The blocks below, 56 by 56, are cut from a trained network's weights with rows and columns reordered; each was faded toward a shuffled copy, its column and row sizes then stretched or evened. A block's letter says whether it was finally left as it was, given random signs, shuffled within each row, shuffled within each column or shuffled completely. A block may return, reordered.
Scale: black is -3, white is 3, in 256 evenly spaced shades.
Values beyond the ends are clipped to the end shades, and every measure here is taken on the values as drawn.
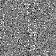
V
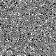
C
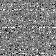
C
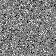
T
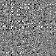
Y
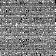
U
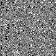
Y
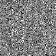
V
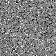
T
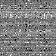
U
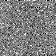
C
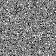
T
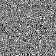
Y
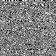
C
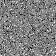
T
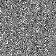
V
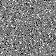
T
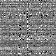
U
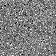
T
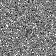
T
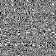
Y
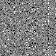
Y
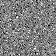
T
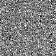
V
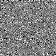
C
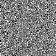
V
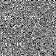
U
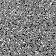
T
